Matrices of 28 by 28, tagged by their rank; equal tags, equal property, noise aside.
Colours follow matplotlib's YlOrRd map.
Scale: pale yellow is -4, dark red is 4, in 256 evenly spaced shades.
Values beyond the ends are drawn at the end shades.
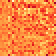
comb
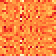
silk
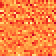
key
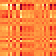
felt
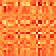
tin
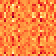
tin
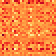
silk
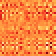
tin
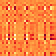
felt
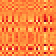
felt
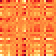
felt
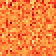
key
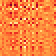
tin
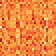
comb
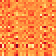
silk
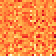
comb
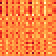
tin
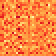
key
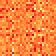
silk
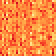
comb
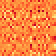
silk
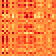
tin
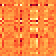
felt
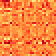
comb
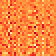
silk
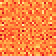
comb
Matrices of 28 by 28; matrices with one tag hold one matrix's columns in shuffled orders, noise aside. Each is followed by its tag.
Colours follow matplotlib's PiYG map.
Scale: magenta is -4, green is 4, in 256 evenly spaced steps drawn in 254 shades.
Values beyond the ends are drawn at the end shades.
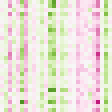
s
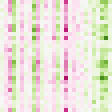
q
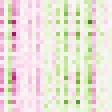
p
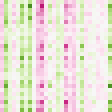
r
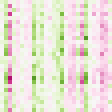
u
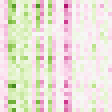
r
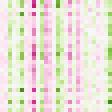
s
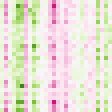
r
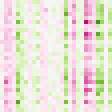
p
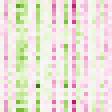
r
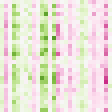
u
